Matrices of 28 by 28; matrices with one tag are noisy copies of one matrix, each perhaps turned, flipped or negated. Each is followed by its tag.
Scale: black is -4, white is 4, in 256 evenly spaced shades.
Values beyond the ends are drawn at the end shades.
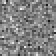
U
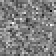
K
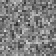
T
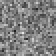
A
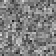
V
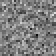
T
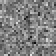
K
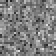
V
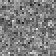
A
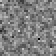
A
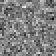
V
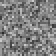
K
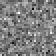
A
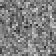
A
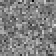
K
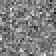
K
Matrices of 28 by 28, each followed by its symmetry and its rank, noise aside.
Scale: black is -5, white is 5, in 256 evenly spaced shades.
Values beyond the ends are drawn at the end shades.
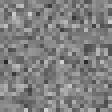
no symmetry, rank six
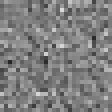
antisymmetric, rank eight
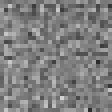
antisymmetric, rank eight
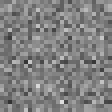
no symmetry, rank four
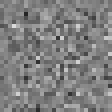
antisymmetric, rank six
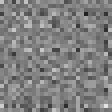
no symmetry, rank four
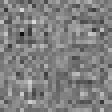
no symmetry, rank four
